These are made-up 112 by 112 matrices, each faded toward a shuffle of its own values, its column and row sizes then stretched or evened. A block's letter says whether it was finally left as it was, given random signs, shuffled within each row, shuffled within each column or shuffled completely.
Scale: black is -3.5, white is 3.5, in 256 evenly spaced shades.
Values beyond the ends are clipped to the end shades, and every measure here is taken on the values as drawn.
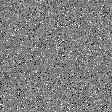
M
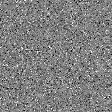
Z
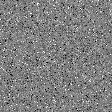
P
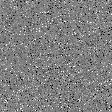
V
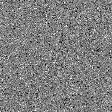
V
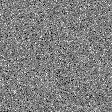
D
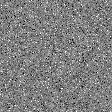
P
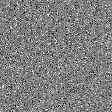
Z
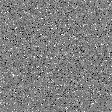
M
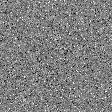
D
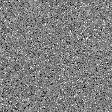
P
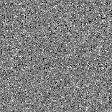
Z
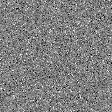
P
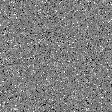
V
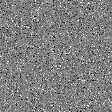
V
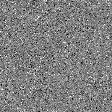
V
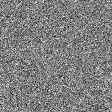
M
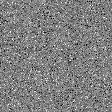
P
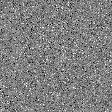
P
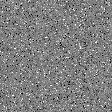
P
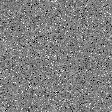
V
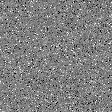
D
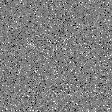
Z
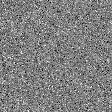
P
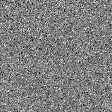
D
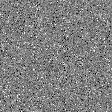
P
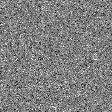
V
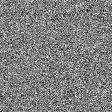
Z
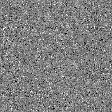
Z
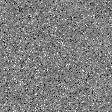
P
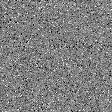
M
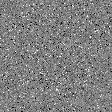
M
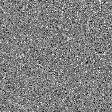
V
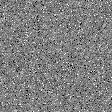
D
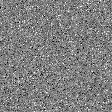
D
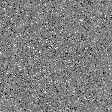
D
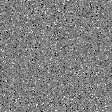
Z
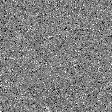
V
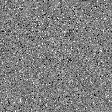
Z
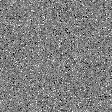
P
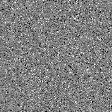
Z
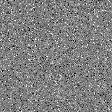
Z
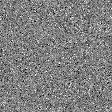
P
